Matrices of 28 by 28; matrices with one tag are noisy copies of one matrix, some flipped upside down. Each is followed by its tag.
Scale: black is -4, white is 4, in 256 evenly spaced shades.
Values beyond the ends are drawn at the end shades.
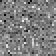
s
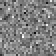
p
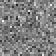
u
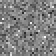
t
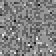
u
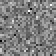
u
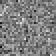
p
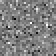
t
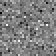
p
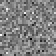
s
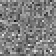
u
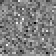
p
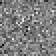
p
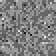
t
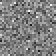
u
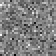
s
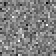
p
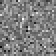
p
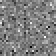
t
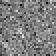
p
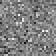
p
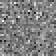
u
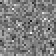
t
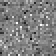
p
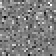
u
